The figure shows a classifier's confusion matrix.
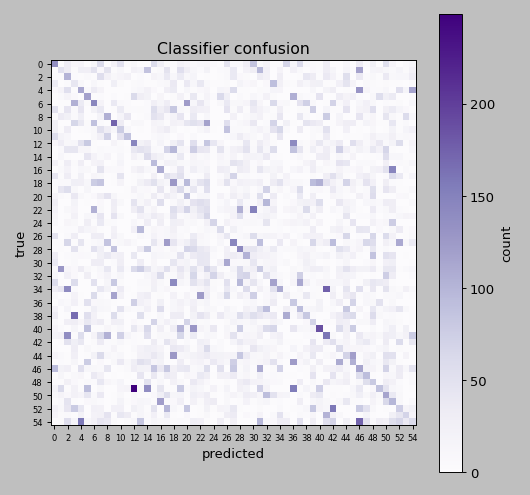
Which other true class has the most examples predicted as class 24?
32
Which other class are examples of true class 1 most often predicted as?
46
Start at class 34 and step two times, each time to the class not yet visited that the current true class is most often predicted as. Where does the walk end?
2
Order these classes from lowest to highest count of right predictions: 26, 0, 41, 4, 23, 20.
26, 23, 20, 4, 0, 41
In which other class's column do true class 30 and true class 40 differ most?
21
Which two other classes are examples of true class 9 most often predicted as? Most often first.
23, 6
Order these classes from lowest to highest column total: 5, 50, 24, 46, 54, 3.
24, 54, 5, 3, 46, 50
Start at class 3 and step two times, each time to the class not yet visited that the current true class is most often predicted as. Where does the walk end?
18
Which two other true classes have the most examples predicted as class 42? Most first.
52, 27
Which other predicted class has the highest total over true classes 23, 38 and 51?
3
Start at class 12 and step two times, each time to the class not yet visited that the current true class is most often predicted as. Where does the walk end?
45
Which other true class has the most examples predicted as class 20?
6
